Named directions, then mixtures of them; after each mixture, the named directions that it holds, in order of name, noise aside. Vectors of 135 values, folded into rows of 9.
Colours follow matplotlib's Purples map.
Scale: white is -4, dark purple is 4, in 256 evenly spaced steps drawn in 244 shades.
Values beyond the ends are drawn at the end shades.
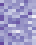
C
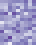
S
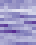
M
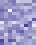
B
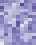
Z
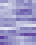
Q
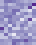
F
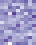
S.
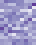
F, M.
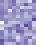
B, S.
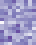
B, S.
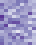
C.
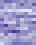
F, M, Z.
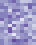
B, F.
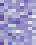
C.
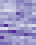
M, Q.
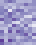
B, F, Q.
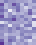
B, C.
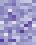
B.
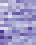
Q, S.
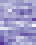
B, Q.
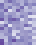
B, C, F.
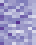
C.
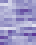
Q.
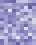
B, F.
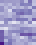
B, Q.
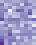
B, C, Q.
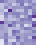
B, C.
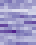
M.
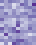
F, S, Z.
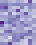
S.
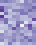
B, M, Z.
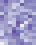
Z.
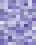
B, S.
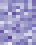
S.
